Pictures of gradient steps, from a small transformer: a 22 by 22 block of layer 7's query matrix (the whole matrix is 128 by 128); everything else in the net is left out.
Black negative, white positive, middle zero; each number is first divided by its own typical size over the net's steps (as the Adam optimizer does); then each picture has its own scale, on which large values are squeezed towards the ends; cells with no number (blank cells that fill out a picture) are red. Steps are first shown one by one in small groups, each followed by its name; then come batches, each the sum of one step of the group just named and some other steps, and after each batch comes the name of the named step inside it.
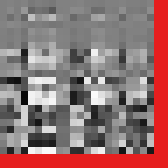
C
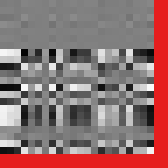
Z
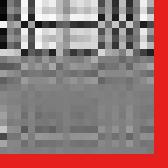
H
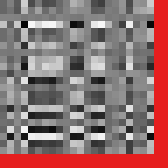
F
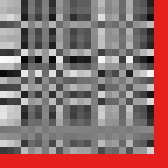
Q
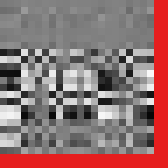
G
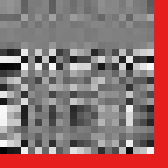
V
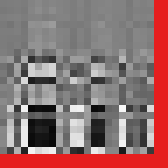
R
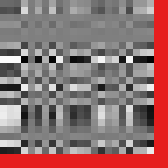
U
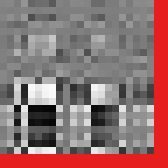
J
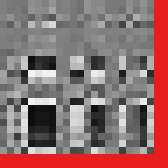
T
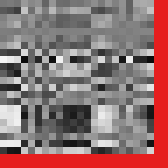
U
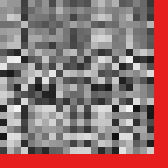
Q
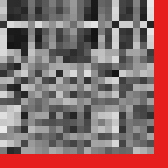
Z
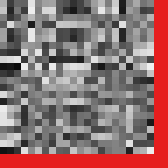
V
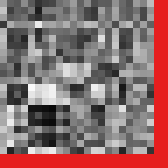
J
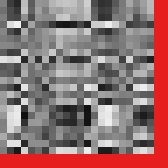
U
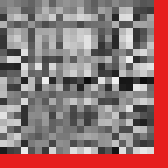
V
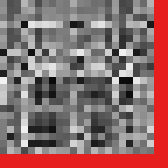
F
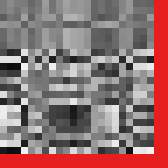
V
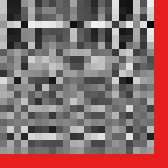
F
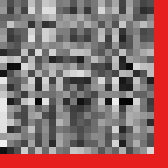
V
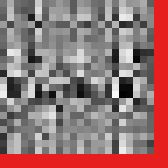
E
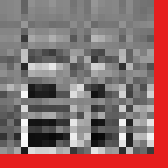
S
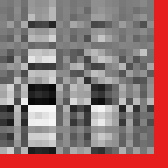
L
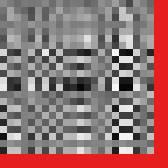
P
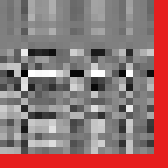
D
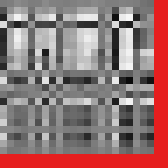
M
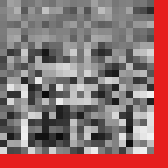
S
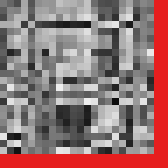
M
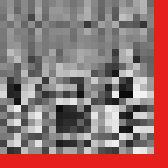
E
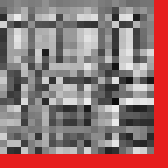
M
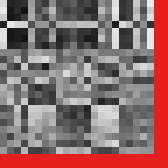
L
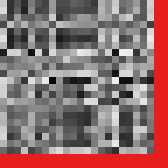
M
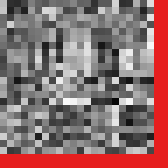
M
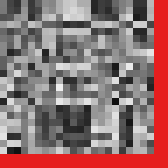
M
